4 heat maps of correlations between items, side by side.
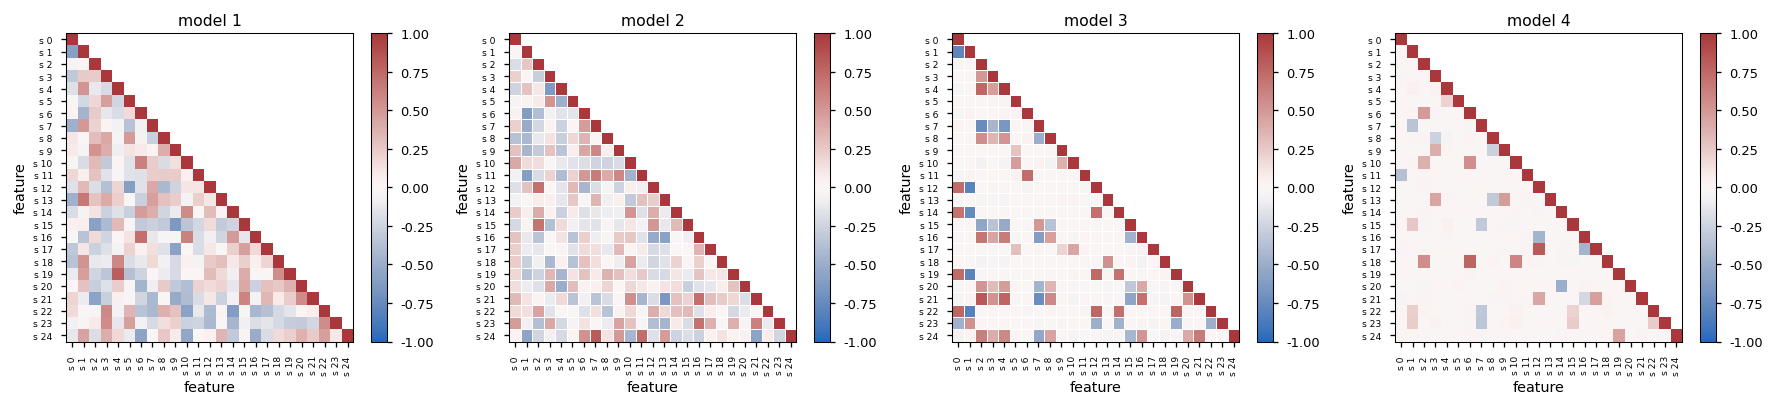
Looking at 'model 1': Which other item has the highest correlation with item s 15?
s 21
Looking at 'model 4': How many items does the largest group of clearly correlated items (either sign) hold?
5
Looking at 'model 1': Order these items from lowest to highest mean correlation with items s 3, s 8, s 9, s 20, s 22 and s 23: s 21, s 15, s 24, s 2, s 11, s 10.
s 10, s 15, s 21, s 11, s 2, s 24
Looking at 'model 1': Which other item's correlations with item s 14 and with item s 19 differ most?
s 4
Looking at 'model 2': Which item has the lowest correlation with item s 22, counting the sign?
s 8
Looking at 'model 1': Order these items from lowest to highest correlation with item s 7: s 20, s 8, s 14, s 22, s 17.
s 22, s 8, s 20, s 17, s 14
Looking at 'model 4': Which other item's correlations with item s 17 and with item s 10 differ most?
s 12
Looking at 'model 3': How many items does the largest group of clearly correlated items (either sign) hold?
10
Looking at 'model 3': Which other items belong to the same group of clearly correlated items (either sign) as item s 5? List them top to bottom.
s 9, s 10, s 17
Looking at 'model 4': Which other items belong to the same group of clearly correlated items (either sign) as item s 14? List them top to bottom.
s 20
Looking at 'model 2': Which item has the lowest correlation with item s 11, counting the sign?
s 1
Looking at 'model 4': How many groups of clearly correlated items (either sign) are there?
8
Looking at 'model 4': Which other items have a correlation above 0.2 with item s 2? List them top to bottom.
s 6, s 10, s 18
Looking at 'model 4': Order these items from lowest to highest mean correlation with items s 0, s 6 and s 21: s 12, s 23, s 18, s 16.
s 16, s 23, s 12, s 18
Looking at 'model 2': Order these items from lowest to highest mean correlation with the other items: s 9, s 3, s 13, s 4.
s 4, s 13, s 3, s 9
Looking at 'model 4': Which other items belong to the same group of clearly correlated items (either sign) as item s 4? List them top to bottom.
s 5
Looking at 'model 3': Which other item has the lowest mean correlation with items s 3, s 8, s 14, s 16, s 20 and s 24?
s 7
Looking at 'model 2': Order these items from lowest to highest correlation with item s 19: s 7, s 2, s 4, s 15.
s 4, s 2, s 15, s 7
